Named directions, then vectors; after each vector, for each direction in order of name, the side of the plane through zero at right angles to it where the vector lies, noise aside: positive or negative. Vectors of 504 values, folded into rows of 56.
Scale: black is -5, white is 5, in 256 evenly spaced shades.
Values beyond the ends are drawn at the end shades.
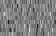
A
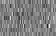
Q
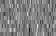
negative, negative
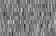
negative, positive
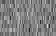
negative, negative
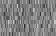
negative, positive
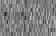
negative, positive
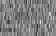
positive, positive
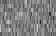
negative, negative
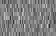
positive, negative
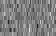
positive, positive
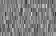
positive, negative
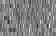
positive, positive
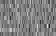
negative, negative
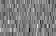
negative, negative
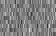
positive, positive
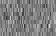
negative, positive
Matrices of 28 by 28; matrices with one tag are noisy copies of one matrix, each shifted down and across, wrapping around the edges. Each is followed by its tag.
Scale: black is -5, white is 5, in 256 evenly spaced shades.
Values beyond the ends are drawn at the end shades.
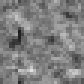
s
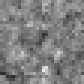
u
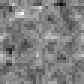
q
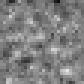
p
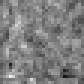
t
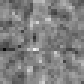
t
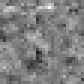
s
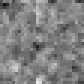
u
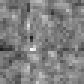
t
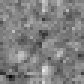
u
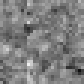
u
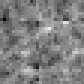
q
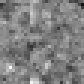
u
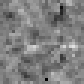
s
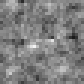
q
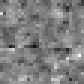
q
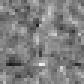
t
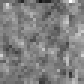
t
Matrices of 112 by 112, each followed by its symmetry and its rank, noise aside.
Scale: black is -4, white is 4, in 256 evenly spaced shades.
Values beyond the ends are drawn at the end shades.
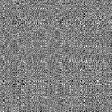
no symmetry, rank eight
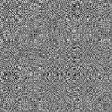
symmetric, rank seven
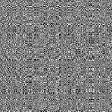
no symmetry, rank six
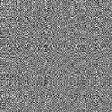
no symmetry, rank eight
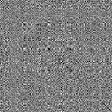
symmetric, rank eight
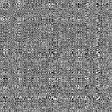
symmetric, rank seven
